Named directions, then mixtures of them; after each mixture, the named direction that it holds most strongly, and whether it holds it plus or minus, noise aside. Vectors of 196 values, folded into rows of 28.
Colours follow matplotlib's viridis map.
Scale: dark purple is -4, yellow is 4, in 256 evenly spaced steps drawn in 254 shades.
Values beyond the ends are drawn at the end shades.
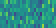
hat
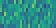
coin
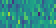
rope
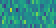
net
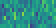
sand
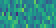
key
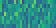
coin, plus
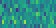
net, plus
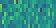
coin, plus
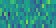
hat, plus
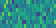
net, minus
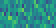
key, plus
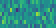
net, plus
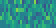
key, plus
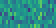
hat, minus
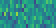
key, minus
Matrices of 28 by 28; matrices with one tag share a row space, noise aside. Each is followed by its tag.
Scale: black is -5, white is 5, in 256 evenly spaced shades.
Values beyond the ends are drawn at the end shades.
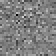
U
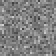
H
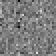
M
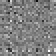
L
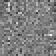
L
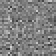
L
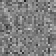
L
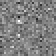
M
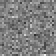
H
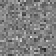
H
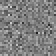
L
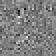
M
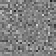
L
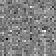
H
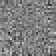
L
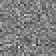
U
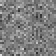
M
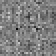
U
